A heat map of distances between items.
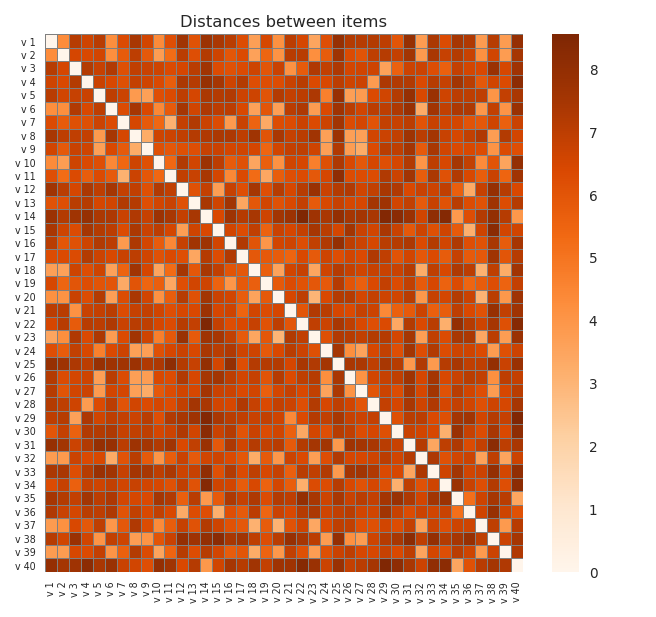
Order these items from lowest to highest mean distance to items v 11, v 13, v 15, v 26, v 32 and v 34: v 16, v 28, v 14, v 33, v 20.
v 20, v 16, v 28, v 33, v 14
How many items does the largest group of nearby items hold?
10
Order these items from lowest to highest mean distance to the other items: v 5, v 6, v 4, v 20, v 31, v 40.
v 20, v 6, v 5, v 4, v 31, v 40
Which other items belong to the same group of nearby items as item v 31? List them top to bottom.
v 25, v 33
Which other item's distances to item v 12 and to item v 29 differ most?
v 36
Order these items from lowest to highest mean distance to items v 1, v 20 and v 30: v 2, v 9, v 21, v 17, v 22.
v 2, v 22, v 17, v 21, v 9
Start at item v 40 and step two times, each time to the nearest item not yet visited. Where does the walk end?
v 14
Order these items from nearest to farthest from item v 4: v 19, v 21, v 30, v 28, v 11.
v 28, v 11, v 19, v 21, v 30
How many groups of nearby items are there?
10
